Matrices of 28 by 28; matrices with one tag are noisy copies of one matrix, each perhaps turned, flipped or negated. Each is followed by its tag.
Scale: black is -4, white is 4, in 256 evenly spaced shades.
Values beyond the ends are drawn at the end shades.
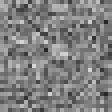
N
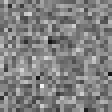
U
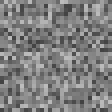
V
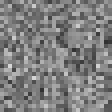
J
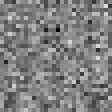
V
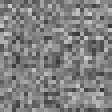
N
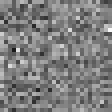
N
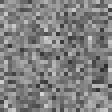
V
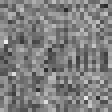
J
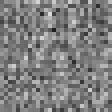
N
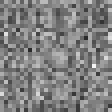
N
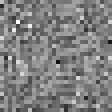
U
